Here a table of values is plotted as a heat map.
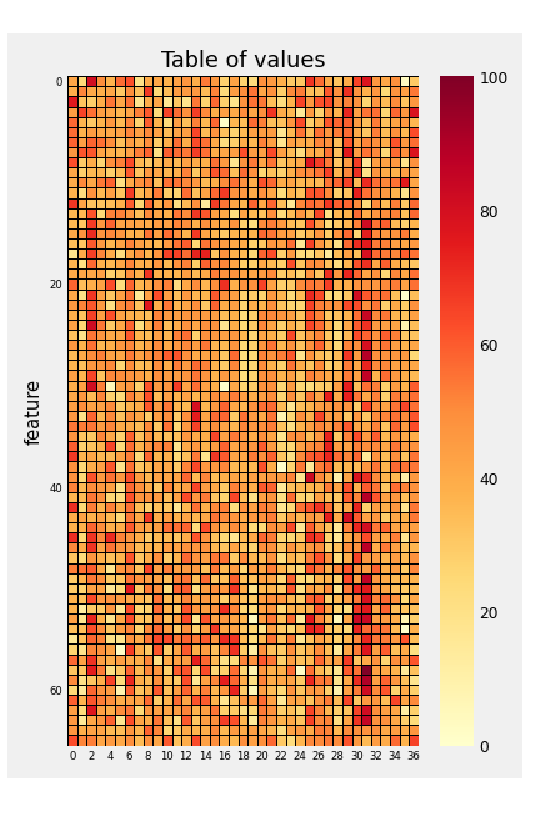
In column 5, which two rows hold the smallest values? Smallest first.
56, 60
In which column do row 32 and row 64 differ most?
13
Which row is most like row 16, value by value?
44
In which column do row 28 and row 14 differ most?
25
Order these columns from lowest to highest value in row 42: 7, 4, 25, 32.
7, 32, 4, 25
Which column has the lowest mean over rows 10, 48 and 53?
24
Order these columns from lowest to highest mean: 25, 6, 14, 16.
16, 14, 25, 6
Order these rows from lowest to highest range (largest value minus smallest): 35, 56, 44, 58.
35, 44, 56, 58
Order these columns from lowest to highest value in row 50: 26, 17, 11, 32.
26, 32, 11, 17
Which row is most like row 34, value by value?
65
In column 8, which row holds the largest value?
22
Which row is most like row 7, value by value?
3
